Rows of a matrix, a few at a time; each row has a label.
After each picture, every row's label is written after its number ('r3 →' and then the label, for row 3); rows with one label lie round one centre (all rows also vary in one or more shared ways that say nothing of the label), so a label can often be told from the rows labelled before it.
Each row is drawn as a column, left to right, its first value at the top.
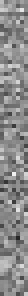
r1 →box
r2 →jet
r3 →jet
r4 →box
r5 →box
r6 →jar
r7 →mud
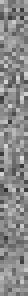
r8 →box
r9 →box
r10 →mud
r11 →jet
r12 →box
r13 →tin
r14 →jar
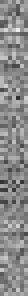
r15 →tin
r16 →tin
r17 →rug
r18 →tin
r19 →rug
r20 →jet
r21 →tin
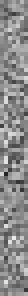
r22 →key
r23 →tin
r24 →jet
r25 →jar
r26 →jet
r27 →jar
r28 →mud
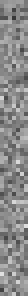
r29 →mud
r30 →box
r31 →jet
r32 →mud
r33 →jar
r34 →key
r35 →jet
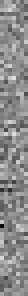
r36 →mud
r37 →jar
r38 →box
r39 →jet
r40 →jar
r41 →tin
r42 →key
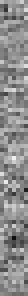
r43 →key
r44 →key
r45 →box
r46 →box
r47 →box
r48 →box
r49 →box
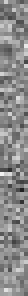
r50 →key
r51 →box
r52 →key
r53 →box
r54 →tin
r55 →tin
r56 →jet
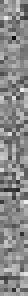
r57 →tin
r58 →rug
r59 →jar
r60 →mud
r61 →jar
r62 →key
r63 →mud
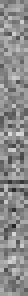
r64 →tin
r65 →jet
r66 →jet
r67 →mud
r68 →jar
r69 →jet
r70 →mud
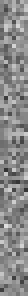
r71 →mud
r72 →rug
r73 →jet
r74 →jar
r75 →jet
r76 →rug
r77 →jar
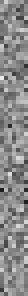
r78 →mud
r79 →box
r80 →key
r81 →rug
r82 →tin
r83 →tin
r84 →tin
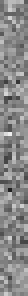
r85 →jet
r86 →jar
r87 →jar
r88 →box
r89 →jar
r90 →box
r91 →tin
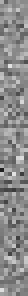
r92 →box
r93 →tin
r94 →jet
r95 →key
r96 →box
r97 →tin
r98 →jet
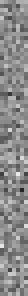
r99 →rug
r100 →box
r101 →key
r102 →mud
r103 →key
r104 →box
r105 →jar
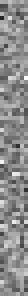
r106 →key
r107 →rug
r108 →rug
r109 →mud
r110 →mud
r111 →box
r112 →mud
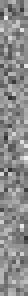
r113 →mud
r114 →rug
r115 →key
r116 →jar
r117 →jet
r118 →tin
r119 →box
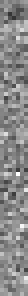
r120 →tin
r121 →jar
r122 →mud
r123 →mud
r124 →key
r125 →tin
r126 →jet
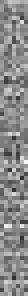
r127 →mud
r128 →jar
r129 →jar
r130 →jar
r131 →jar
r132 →box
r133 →jar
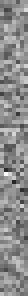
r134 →key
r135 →key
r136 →key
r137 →jet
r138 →jet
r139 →box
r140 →box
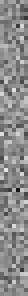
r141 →jar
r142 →tin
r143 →key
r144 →jar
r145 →tin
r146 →key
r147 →mud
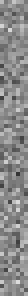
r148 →jar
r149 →key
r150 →tin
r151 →jar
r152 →jar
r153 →rug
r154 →mud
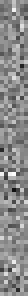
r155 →key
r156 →mud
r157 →key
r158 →box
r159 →mud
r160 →rug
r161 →mud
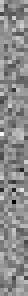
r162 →jar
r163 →rug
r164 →mud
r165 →tin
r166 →jet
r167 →jet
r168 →jar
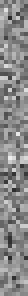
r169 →rug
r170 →jet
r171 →box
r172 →tin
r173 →jar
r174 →tin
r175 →rug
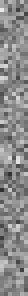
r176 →box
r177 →jet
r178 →rug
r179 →jar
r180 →tin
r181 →key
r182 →mud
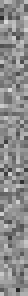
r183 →mud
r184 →rug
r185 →box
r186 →jet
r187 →mud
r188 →jet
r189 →rug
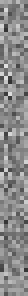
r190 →key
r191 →box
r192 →jar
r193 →jet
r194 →rug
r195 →box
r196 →key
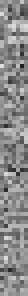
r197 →key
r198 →key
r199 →key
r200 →jet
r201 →jet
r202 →rug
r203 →jet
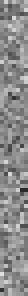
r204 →mud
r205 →jar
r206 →key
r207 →rug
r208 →rug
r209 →mud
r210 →box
